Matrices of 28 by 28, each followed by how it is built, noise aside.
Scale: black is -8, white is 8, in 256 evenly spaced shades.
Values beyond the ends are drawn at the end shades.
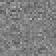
low rank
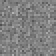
repeating rows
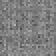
blocks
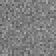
repeating rows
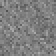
Toeplitz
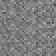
repeating rows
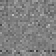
uneven rows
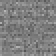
blocks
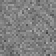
Toeplitz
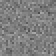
noise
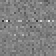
uneven rows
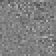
upper triangular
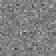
uneven rows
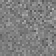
upper triangular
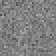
noise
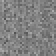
blocks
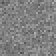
noise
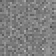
repeating rows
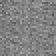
repeating rows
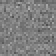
blocks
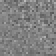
upper triangular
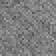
Toeplitz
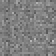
repeating rows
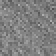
Toeplitz
